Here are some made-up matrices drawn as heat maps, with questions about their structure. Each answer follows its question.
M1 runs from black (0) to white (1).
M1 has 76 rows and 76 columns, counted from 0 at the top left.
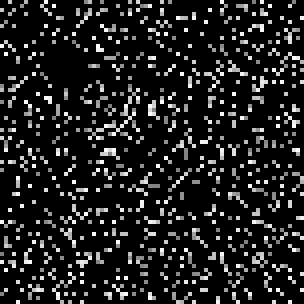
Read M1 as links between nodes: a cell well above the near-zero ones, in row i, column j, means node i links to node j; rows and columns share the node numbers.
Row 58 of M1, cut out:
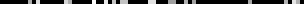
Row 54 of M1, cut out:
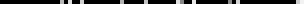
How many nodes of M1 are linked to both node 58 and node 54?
4
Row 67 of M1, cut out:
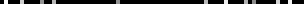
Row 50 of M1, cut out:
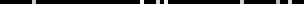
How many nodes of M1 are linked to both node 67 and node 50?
2
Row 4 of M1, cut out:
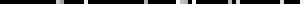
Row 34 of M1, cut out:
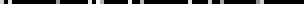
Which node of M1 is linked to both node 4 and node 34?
node 14
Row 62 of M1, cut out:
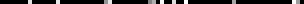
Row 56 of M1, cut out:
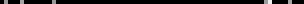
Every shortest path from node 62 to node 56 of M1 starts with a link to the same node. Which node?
node 37
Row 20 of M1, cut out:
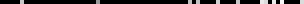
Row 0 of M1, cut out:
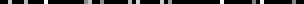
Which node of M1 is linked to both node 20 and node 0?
node 65
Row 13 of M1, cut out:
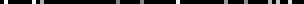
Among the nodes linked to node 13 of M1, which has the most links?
node 72
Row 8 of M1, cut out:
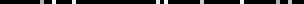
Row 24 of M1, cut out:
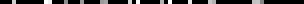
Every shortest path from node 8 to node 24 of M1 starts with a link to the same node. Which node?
node 18
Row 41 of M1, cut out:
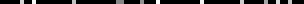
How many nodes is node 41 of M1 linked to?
12
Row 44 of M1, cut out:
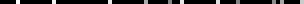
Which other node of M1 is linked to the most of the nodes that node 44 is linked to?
node 48
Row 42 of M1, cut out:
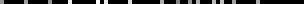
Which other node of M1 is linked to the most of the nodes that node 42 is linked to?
node 63
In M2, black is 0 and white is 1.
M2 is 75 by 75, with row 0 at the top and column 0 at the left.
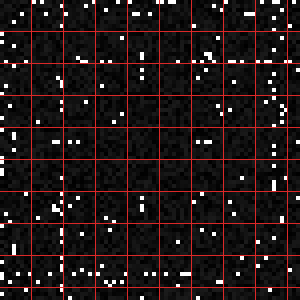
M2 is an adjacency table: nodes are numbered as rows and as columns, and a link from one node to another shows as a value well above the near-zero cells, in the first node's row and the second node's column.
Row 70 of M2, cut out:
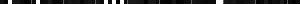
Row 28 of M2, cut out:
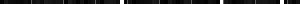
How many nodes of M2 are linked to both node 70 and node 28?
2
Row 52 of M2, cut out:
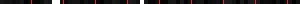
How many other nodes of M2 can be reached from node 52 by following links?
8
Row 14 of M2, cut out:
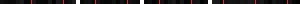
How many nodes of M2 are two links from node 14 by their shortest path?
5
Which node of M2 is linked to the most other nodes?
node 15
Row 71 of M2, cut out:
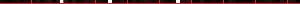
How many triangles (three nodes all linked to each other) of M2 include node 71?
2
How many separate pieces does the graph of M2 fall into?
5
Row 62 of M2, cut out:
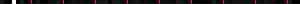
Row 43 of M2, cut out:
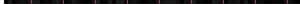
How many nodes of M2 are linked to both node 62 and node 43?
0
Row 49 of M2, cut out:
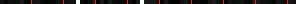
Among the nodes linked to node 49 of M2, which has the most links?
node 35
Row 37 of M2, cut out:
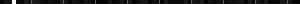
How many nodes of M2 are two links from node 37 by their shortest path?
8
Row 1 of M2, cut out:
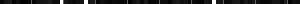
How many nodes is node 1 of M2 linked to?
3
